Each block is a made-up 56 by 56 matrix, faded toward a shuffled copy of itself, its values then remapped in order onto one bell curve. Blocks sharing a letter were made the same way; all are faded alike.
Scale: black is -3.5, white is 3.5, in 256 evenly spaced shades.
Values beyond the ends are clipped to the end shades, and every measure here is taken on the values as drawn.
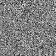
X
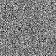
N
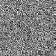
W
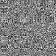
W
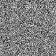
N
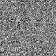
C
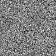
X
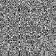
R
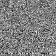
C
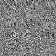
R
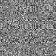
W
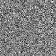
R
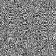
W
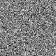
N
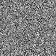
X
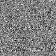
C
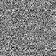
W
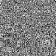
W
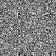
R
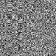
W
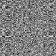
W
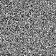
X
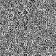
R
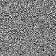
W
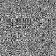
W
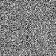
R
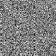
R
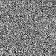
N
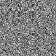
R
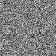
R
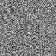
N
